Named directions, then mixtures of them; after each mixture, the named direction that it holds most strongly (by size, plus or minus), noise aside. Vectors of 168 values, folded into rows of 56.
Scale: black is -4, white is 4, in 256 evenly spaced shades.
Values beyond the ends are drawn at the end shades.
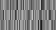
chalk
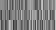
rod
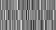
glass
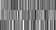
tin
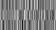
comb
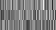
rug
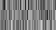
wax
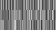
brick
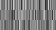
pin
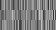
pin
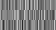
comb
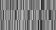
chalk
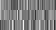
tin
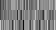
tin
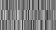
glass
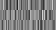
chalk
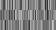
pin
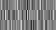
glass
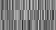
comb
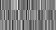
glass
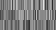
rug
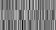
comb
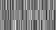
brick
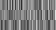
rod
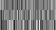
rod
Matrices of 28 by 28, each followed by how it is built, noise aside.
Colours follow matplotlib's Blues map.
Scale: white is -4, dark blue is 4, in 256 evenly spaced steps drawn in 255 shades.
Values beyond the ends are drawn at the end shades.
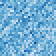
Hankel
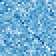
diagonal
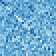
diagonal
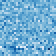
uneven rows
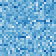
uneven rows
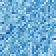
Hankel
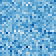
uneven rows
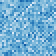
Hankel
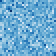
diagonal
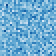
blocks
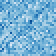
Hankel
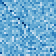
diagonal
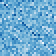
diagonal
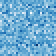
uneven rows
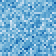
Hankel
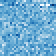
uneven rows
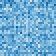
blocks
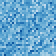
Hankel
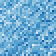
Hankel
